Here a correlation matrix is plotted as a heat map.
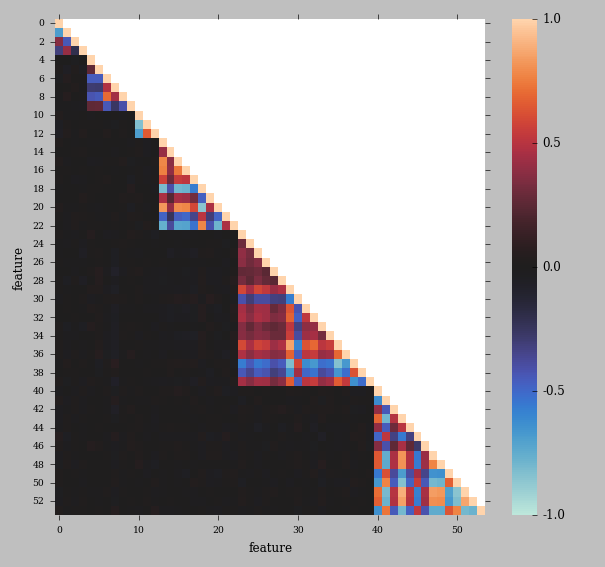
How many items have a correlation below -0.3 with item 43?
5
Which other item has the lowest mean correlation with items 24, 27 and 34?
37
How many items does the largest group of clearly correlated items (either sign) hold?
17
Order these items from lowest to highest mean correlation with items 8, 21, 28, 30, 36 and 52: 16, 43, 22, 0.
16, 0, 22, 43
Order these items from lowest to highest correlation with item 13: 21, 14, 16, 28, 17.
21, 28, 14, 17, 16
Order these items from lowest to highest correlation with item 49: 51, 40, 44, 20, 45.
51, 40, 44, 20, 45
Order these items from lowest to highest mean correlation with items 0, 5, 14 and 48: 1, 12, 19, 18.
1, 18, 12, 19
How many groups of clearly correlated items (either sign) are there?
6
